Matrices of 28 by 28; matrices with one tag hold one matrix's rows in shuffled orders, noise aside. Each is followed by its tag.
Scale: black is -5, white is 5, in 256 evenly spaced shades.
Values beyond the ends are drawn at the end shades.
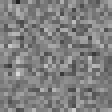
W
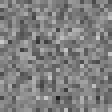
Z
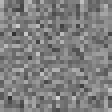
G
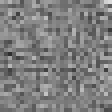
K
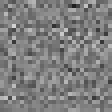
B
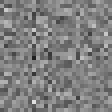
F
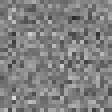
B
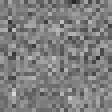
B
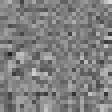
K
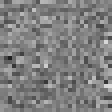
K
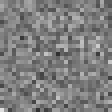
Z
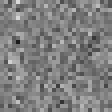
W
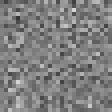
W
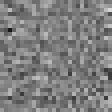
K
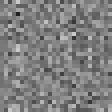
W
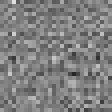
B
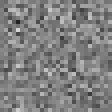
W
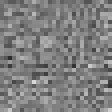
K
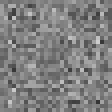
B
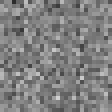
G
